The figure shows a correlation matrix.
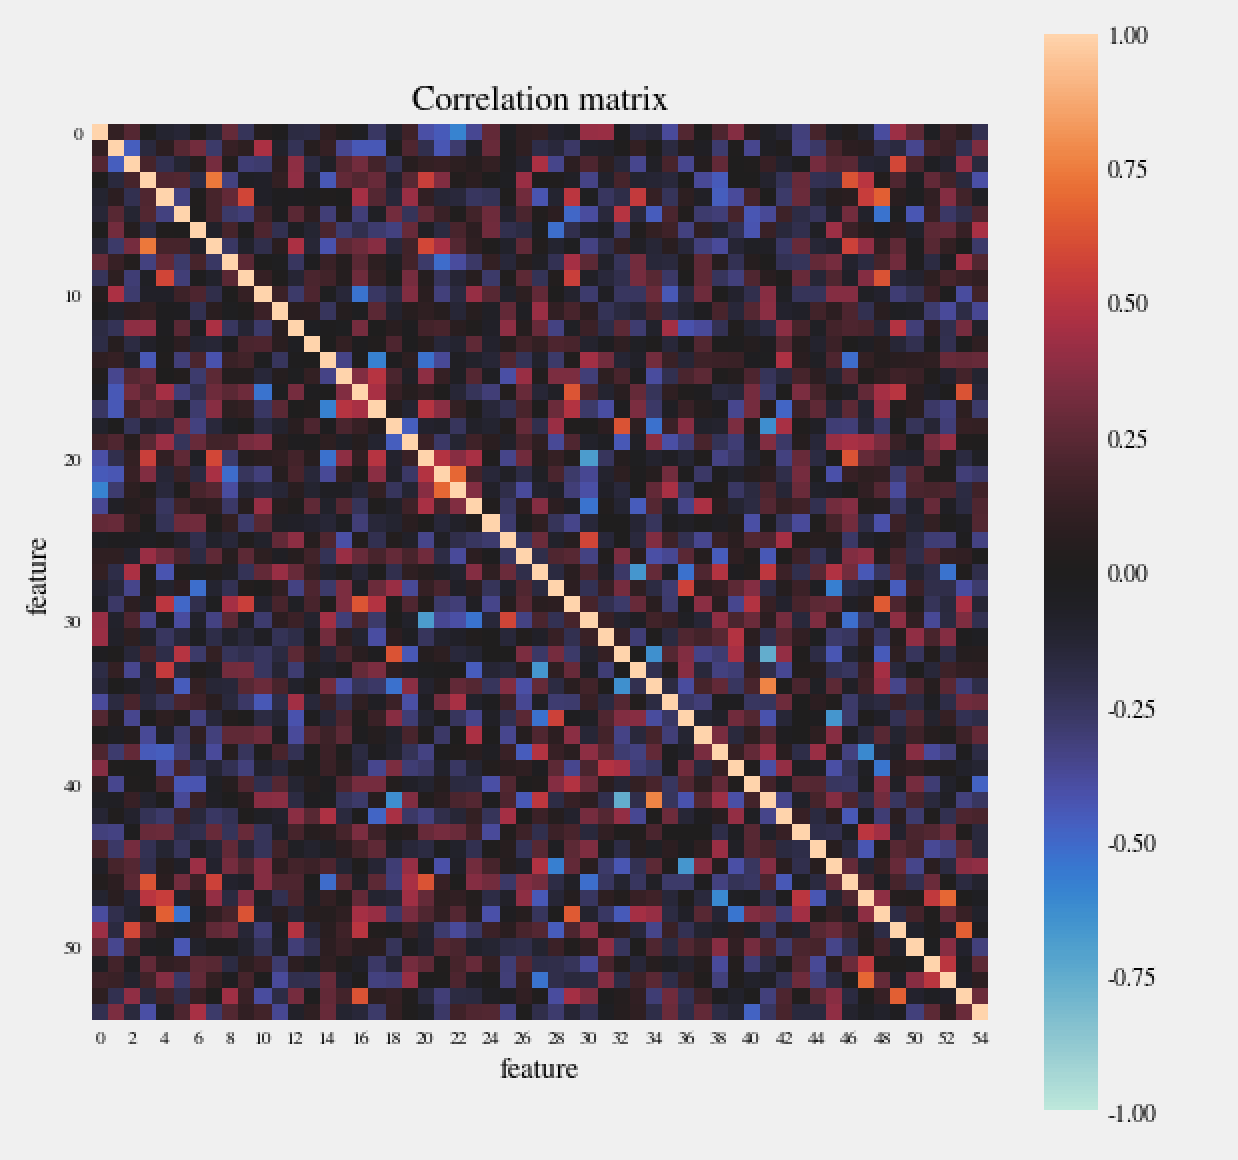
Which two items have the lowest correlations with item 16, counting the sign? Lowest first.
10, 1
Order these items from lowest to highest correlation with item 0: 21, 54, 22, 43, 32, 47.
22, 21, 43, 54, 47, 32
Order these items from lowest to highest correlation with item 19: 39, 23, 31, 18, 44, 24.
18, 39, 44, 31, 24, 23
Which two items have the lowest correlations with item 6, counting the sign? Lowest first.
28, 40
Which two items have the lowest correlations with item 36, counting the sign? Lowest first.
45, 27
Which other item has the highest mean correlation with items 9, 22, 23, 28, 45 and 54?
37
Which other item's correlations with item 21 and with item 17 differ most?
29
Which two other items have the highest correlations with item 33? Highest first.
4, 48
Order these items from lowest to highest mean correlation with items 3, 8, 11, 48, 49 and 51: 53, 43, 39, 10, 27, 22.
39, 22, 10, 27, 43, 53
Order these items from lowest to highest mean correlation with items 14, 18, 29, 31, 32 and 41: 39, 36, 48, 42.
48, 36, 39, 42
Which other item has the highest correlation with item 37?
23
